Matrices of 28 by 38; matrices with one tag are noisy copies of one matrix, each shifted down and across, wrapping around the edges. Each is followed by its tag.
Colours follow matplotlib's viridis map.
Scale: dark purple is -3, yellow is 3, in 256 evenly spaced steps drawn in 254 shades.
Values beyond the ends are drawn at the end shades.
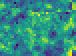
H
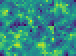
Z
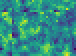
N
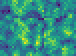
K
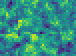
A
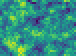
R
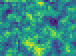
R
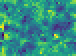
H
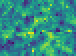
A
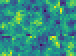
N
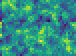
Z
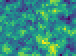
R
